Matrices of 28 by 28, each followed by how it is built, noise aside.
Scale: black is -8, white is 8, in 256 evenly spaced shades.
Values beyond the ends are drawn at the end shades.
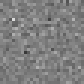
uneven rows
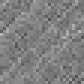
Hankel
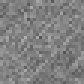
Hankel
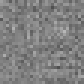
blocks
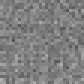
blocks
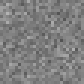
noise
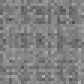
blocks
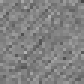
Hankel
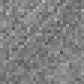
Hankel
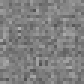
blocks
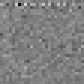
uneven rows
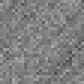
Hankel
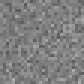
noise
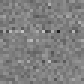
uneven rows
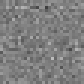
uneven rows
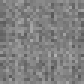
blocks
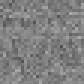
blocks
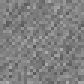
Hankel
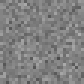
noise
